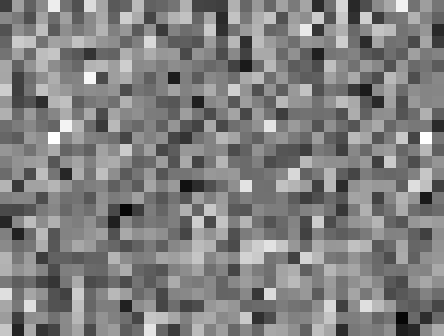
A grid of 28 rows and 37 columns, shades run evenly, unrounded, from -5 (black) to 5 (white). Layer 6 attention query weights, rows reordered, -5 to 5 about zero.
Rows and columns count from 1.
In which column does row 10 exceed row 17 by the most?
36
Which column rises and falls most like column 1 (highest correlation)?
10
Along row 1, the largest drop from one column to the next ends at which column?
30
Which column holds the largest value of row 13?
11
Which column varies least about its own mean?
12
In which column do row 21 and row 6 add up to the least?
20
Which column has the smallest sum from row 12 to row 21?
29
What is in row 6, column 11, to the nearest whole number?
3
